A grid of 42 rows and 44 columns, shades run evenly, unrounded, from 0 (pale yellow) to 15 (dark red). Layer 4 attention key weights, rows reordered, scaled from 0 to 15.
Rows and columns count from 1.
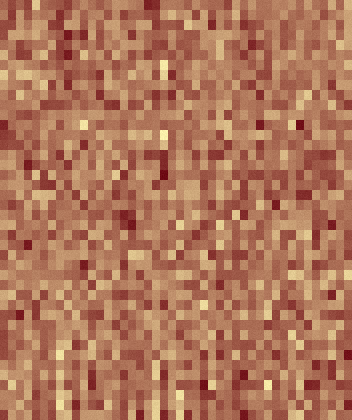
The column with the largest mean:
31
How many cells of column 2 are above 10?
8
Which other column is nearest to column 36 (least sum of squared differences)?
32
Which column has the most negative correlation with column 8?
44
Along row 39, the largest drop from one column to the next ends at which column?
27
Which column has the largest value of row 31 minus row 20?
5
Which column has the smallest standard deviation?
41
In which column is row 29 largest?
28
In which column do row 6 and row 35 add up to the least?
38
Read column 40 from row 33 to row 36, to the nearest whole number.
5 6 9 7
